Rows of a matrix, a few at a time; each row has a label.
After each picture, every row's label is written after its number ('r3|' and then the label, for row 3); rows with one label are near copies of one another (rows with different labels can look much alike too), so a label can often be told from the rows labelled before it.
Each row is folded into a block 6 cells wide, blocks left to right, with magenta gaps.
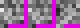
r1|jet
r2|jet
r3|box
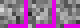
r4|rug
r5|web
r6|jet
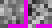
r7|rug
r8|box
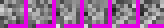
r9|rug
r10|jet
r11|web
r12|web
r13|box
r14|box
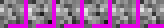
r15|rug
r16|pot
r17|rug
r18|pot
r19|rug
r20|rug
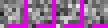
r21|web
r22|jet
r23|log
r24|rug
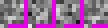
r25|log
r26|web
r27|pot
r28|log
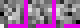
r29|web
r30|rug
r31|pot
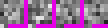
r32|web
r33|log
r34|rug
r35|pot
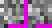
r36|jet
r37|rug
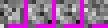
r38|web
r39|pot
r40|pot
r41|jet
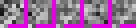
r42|box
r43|web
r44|log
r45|pot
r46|log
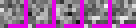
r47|jet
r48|web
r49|pot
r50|log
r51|log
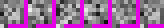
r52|web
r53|rug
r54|box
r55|pot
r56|jet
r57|web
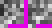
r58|box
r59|log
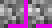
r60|rug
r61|rug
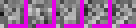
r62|web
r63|rug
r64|web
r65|box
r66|box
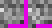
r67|jet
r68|jet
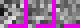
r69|box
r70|log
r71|jet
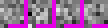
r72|jet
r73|web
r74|rug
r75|pot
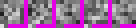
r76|web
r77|box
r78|pot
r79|log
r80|pot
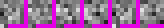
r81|web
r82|jet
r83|rug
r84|pot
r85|web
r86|pot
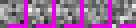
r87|pot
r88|rug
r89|rug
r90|jet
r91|log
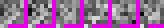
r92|box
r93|box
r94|web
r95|log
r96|pot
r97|web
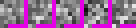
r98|rug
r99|log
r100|rug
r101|box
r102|log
